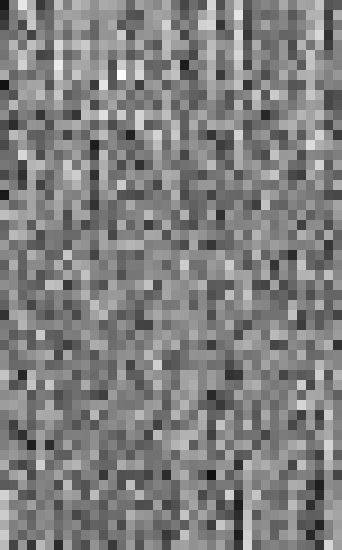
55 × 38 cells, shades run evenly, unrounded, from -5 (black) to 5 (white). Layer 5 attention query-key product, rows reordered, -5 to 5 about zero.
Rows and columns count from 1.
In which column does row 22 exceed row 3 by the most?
1
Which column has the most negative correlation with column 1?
27
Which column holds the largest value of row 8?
14
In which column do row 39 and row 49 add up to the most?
34
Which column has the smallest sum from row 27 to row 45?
24
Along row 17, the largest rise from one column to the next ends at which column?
4
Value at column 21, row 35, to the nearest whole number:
-1
